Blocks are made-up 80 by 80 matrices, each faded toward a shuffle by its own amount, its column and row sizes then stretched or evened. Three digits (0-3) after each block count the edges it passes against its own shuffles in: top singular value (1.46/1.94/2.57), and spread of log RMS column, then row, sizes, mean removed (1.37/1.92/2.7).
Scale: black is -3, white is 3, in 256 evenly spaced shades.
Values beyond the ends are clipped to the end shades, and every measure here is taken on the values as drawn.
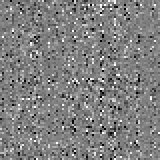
0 3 1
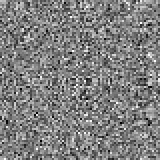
2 1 0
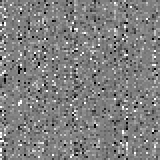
1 3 0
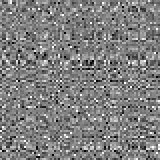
3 0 2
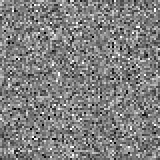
0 1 1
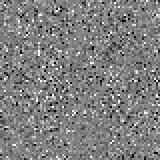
1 1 1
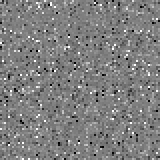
0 1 1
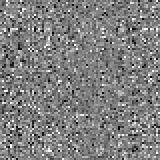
2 2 1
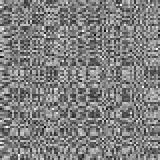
3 0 0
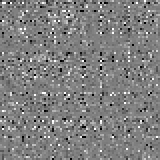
1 2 3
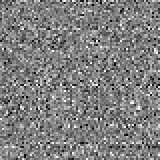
2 0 2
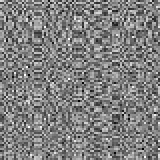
3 0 1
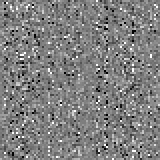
0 3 0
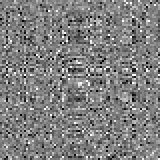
3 2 2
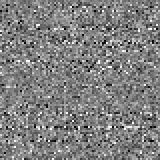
1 0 3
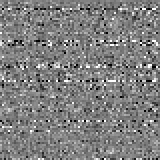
2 1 3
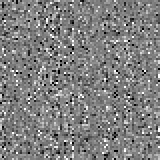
0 3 0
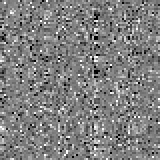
2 2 0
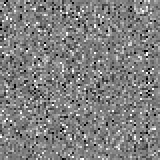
1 2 0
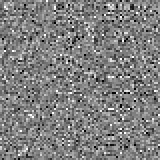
2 1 1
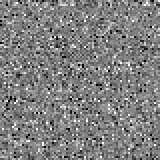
1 0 2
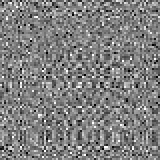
3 1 2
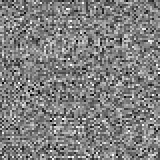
2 0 1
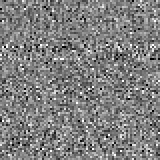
1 0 2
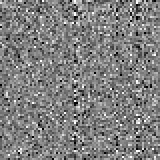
2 2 1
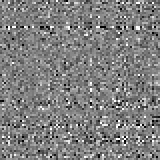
2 2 3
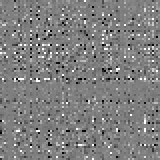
1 3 3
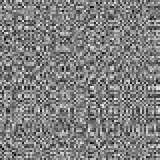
3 1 2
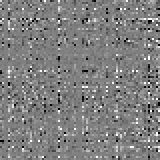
2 3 3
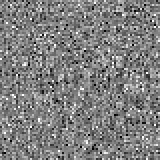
2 0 0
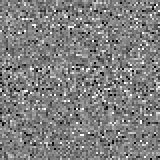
0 0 2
